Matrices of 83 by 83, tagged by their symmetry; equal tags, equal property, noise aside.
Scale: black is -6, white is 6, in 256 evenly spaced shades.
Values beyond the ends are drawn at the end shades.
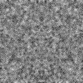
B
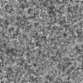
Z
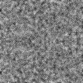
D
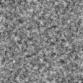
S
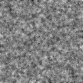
S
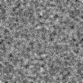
S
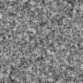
S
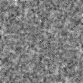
S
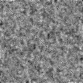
S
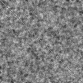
Z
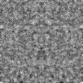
B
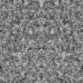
B
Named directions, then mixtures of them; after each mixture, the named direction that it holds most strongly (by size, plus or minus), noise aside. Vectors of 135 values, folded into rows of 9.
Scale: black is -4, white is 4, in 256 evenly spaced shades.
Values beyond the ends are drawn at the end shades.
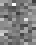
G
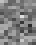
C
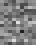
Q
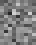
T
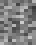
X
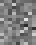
G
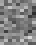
X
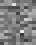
G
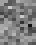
C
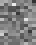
G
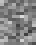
C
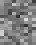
G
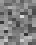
C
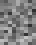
T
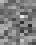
C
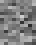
C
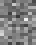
G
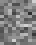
T
